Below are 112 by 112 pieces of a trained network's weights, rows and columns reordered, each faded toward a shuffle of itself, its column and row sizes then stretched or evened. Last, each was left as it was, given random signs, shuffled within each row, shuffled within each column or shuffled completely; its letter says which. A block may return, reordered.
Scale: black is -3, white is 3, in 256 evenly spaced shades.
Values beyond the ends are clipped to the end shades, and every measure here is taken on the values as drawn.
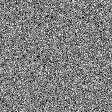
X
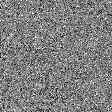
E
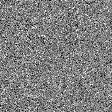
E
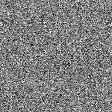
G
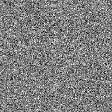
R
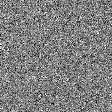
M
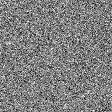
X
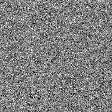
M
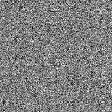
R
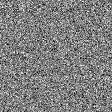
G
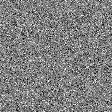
G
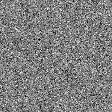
E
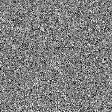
M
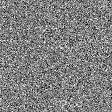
G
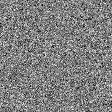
G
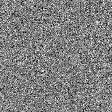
E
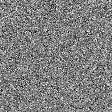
G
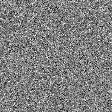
E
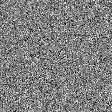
M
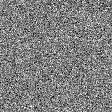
X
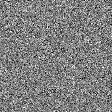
G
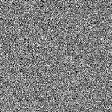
R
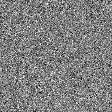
E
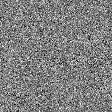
G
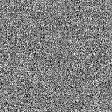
R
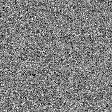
G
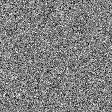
X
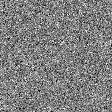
G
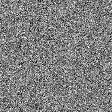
E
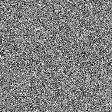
G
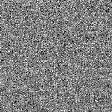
R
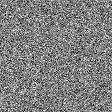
G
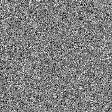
M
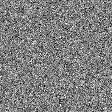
E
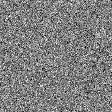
E
